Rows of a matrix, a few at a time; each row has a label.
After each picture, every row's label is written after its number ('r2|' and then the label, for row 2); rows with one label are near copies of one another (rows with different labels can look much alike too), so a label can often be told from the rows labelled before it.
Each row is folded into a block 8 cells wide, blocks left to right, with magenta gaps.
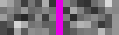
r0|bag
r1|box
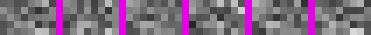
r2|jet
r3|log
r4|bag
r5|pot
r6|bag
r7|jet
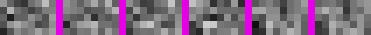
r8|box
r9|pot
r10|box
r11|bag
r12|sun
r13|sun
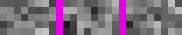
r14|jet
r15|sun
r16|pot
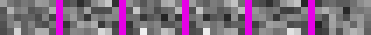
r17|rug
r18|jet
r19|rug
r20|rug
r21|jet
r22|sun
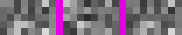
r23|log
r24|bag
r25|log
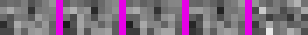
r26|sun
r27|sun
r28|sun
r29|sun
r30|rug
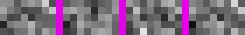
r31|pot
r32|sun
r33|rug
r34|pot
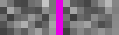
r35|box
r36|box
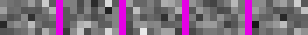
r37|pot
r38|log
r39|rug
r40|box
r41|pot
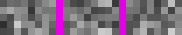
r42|sun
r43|jet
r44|log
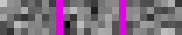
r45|bag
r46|sun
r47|jet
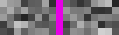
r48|bag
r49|jet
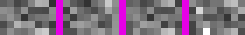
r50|jet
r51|box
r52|jet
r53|rug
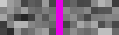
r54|bag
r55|jet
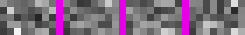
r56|rug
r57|box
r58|jet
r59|log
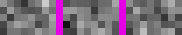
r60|box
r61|sun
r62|rug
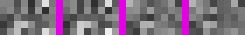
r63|log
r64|log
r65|bag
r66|bag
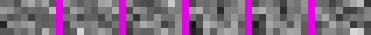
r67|pot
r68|rug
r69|box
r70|sun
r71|sun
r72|jet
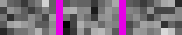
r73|box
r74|sun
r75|jet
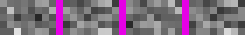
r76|rug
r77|jet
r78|pot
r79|jet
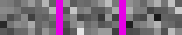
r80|pot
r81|rug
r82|pot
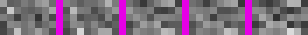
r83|rug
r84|rug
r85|jet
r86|jet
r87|jet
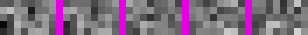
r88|sun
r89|sun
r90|bag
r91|jet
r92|log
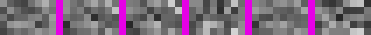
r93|box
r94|pot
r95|pot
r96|log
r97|pot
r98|jet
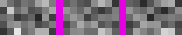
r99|rug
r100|jet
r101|jet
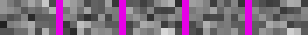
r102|pot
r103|bag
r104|jet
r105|bag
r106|jet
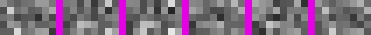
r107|rug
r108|log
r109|log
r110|pot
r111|bag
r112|rug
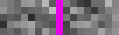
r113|pot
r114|box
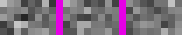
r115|bag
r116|bag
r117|box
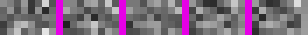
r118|log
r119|pot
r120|pot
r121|box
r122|box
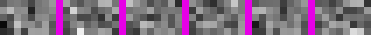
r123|sun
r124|rug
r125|bag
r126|box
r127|sun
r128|jet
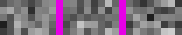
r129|sun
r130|log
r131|jet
